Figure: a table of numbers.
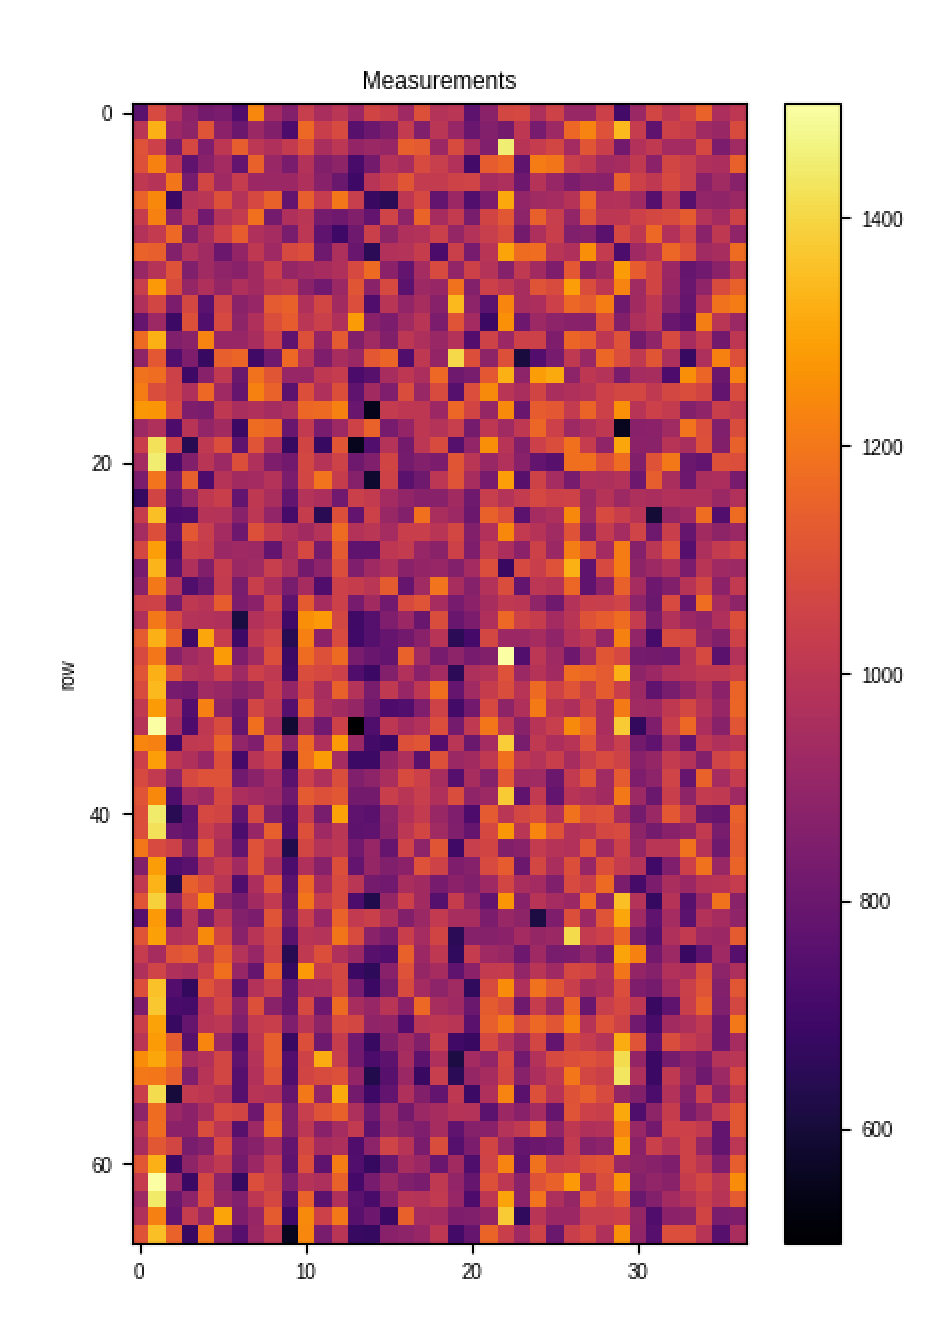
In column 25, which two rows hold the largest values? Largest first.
15, 3
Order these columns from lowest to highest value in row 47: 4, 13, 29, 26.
13, 29, 4, 26
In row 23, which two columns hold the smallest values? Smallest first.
31, 11
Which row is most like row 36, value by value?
5
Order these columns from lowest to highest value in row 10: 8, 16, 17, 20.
16, 20, 17, 8
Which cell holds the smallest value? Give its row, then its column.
35, 13
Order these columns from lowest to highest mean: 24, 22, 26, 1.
24, 26, 22, 1
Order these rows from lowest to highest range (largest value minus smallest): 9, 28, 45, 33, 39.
28, 9, 33, 39, 45
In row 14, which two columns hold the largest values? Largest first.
19, 35
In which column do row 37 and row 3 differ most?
11
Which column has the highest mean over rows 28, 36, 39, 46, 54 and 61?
1
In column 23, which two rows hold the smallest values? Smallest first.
14, 63
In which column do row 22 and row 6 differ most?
0
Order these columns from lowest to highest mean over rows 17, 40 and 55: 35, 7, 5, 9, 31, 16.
9, 31, 35, 16, 7, 5
